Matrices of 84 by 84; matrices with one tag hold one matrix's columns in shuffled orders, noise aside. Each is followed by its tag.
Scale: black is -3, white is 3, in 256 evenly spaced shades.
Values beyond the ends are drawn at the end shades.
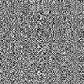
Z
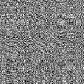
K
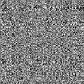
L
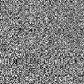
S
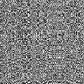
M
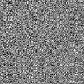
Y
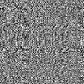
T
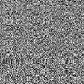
S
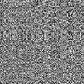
M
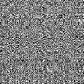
K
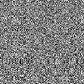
S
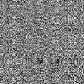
S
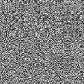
Z
